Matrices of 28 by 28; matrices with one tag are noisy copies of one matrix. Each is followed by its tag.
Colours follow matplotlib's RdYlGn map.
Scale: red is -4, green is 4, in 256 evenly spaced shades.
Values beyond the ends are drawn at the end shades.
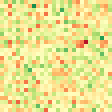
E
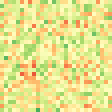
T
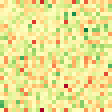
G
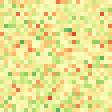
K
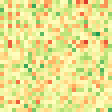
E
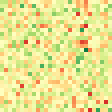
E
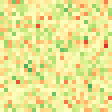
E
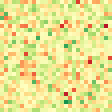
T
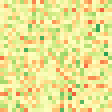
G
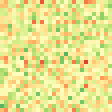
G
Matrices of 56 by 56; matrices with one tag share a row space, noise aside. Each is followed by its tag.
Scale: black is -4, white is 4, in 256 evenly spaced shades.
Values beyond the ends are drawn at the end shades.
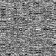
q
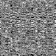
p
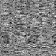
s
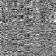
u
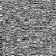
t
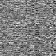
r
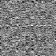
p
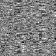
s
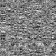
q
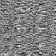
s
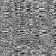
s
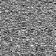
p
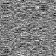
s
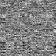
q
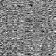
u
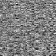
r
